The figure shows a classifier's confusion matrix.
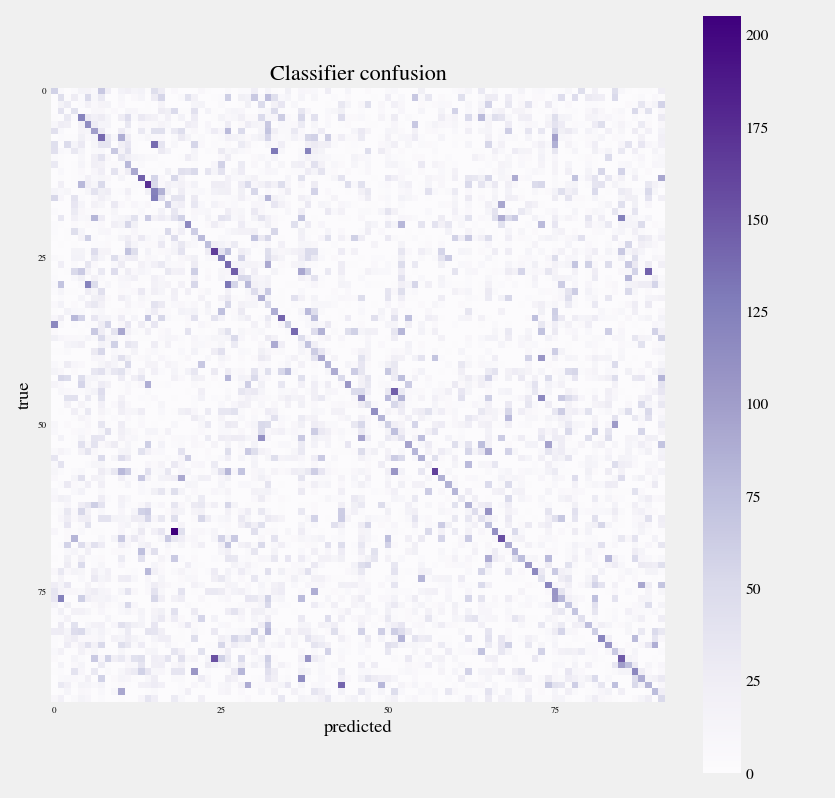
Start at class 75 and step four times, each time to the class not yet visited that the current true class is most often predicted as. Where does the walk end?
83
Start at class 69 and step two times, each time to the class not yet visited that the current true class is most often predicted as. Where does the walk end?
91
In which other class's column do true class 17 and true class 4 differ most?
64
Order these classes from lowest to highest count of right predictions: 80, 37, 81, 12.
37, 81, 80, 12
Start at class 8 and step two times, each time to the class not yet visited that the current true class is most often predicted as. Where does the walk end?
16
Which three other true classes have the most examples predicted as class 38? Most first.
9, 85, 33
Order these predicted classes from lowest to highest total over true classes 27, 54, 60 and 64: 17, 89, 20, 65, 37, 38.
20, 17, 38, 65, 37, 89
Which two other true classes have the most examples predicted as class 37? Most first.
88, 27
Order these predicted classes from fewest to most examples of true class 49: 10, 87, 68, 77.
10, 77, 87, 68
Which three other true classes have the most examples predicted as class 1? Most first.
76, 29, 43
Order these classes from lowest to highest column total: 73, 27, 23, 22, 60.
23, 22, 60, 27, 73
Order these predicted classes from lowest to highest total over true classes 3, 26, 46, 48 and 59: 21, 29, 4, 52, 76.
4, 29, 21, 76, 52
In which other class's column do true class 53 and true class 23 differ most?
74
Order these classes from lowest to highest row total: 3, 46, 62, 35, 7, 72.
35, 3, 62, 72, 7, 46
